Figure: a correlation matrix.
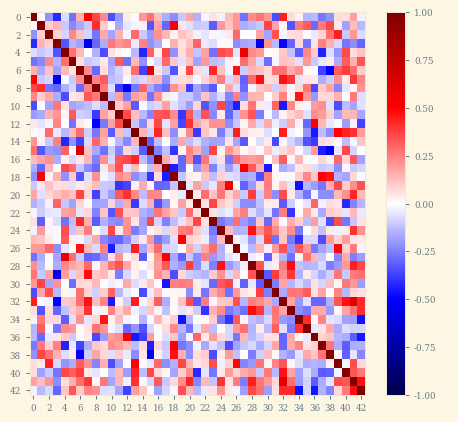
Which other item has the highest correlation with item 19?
25
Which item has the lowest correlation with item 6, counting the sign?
38
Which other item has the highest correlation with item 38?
18
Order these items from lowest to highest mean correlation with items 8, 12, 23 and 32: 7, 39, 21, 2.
2, 21, 39, 7
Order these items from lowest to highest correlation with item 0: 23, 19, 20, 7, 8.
19, 23, 20, 8, 7
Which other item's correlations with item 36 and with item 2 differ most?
13
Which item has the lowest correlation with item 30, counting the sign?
17
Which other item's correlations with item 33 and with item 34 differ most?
42
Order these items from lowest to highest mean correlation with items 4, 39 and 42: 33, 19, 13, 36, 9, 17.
36, 9, 17, 33, 13, 19
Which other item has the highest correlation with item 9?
34
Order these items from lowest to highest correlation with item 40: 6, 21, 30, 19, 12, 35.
21, 12, 35, 19, 30, 6
